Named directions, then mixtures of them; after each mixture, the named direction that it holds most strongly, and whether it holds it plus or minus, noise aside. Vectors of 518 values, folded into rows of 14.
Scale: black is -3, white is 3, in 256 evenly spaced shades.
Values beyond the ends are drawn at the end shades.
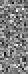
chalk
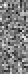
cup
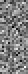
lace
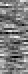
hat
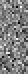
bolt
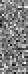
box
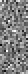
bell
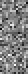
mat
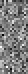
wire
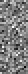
lace, minus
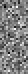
bolt, minus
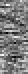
hat, plus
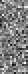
box, plus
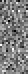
bell, minus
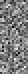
lace, plus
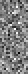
bolt, minus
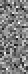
chalk, minus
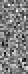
chalk, plus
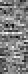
hat, minus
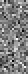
bolt, plus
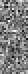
bell, plus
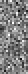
bell, plus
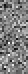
bolt, minus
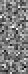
lace, minus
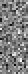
mat, minus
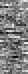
hat, plus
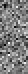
bolt, minus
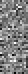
mat, plus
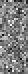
wire, plus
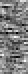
hat, plus
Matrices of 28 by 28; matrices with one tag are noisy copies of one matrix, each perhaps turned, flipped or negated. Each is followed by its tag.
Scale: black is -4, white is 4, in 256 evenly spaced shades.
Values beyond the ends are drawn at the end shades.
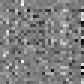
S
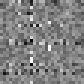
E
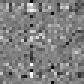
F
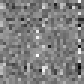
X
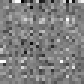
S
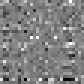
X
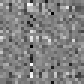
F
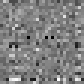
X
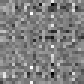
F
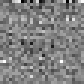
S
